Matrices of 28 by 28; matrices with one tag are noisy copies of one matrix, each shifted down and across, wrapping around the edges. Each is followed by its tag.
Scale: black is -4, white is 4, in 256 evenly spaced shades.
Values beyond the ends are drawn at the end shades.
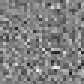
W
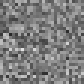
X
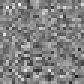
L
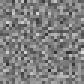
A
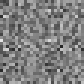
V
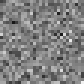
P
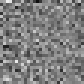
X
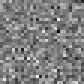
A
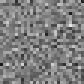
A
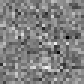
X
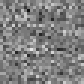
X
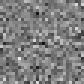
P
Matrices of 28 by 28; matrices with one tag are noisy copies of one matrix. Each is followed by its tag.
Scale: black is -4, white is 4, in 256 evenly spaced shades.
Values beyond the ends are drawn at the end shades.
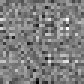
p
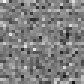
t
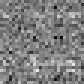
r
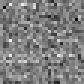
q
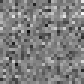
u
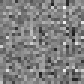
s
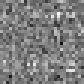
r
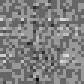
p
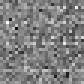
s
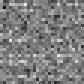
q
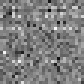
u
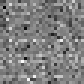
q
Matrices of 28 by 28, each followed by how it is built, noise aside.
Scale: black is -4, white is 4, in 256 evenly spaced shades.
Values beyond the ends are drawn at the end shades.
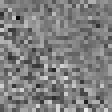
lower triangular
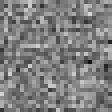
blocks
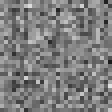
blocks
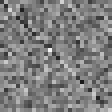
diagonal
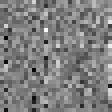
uneven columns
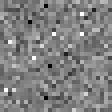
sparse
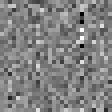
uneven columns
